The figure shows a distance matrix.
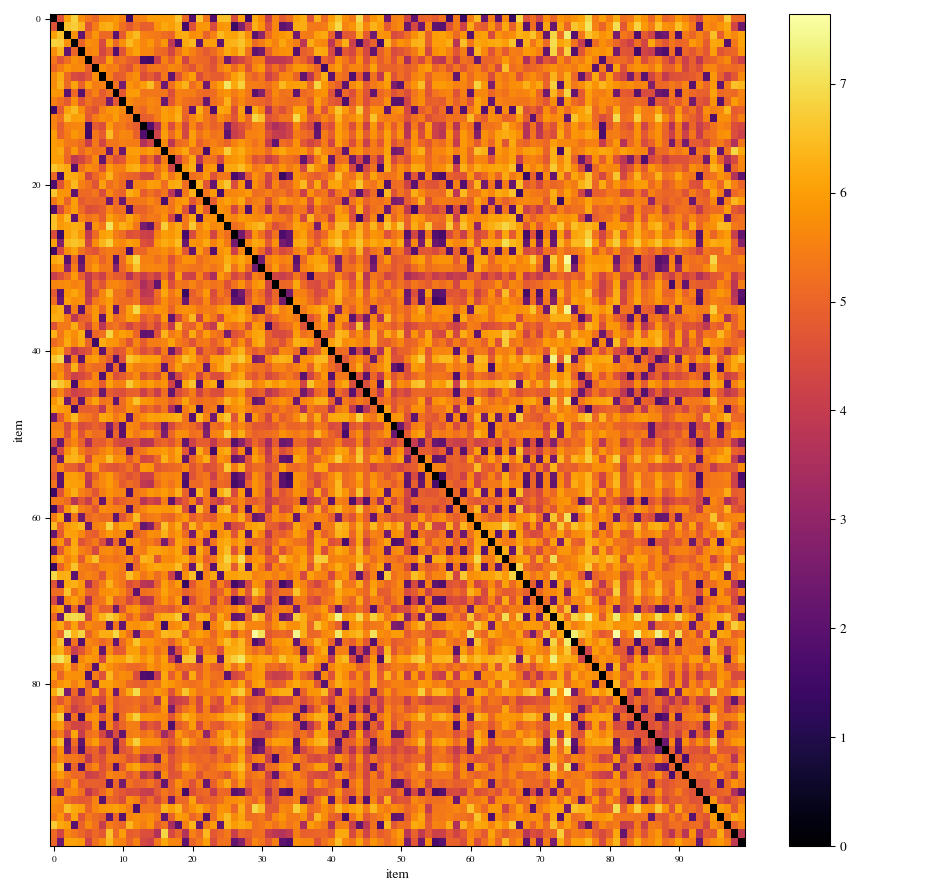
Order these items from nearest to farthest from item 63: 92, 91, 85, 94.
92, 94, 85, 91
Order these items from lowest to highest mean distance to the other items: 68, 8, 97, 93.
93, 68, 97, 8
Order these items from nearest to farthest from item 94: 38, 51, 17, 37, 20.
17, 37, 51, 38, 20
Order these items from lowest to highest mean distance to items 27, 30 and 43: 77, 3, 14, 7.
7, 14, 3, 77
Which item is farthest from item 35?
74
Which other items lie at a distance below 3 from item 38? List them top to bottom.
5, 13, 14, 25, 61, 79
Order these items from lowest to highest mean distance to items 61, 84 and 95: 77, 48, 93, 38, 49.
38, 93, 49, 48, 77
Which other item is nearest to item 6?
39
